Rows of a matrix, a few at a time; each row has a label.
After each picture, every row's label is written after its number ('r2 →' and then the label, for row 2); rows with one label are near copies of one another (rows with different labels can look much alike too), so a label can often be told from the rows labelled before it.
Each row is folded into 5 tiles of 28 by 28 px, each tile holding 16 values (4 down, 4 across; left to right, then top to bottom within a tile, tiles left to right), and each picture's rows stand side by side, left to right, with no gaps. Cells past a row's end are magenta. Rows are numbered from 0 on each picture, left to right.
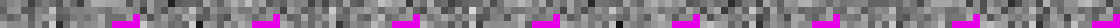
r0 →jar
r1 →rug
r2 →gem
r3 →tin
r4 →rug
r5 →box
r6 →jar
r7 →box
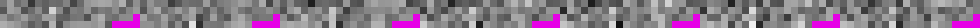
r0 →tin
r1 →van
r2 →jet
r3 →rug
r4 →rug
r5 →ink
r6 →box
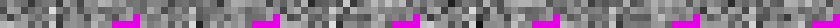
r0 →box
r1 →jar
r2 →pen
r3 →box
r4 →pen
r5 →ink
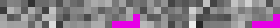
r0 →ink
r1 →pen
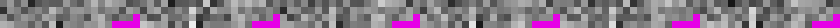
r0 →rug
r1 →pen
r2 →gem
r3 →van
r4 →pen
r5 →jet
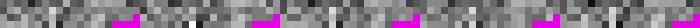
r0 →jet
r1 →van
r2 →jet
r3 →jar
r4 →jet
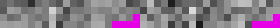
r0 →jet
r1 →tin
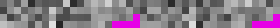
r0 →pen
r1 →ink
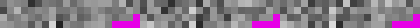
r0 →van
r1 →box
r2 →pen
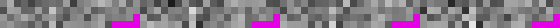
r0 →tin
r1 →jet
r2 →pen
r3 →ink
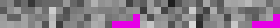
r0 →jet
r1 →box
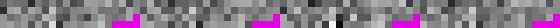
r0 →ink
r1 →tin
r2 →van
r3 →jar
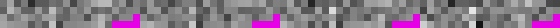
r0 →tin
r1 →box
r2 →tin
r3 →rug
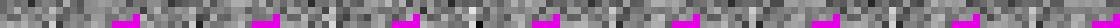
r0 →jet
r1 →van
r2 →ink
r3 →rug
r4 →jet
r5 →jet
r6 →jet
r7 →jet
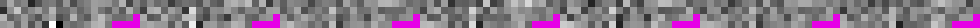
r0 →van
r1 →ink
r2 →box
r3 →pen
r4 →box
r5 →box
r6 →gem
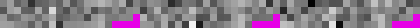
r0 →tin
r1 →van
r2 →rug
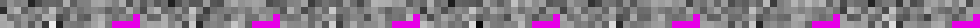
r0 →van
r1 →jet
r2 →jar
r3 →rug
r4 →van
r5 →pen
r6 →ink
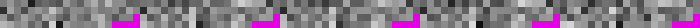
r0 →rug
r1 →gem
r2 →gem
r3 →gem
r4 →box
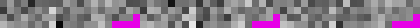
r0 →rug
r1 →ink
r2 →pen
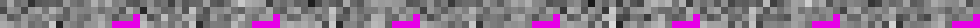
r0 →rug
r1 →gem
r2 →jet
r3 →rug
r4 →ink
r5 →pen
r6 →van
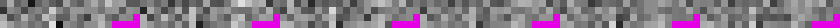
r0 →rug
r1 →gem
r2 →tin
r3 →gem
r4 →van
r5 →pen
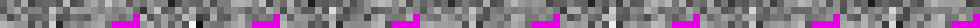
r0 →pen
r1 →van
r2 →tin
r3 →jet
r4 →ink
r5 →tin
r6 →jet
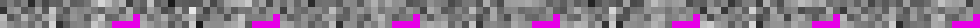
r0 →gem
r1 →tin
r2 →rug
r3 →box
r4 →jet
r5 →box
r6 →gem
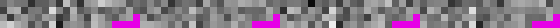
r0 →box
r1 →box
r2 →ink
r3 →jar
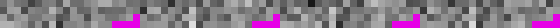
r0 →box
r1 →ink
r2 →jet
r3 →ink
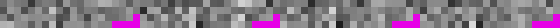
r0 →box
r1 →gem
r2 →jar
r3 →van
